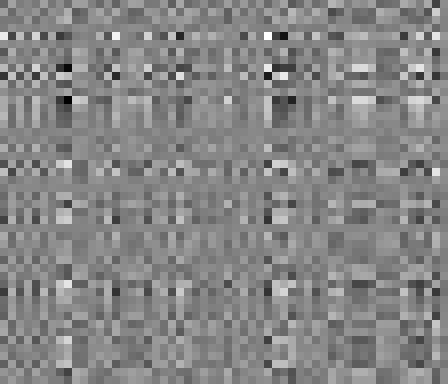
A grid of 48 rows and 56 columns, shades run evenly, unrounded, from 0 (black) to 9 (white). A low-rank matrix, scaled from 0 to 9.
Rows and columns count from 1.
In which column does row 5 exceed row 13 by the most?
55
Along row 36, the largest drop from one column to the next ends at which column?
10
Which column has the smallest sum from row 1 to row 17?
9
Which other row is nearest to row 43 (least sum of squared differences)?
46
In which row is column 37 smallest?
13
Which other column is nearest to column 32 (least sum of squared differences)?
7
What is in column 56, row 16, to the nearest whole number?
5
